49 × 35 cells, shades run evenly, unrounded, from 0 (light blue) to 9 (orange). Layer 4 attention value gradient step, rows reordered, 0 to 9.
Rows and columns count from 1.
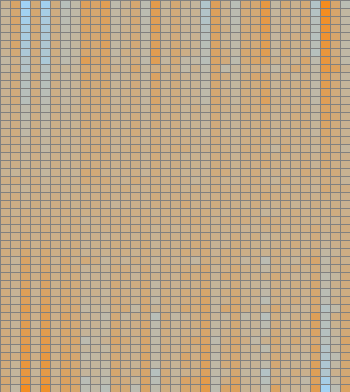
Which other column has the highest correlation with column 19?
1
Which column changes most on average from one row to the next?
27
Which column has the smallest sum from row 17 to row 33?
5
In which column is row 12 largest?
33
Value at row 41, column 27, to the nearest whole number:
3
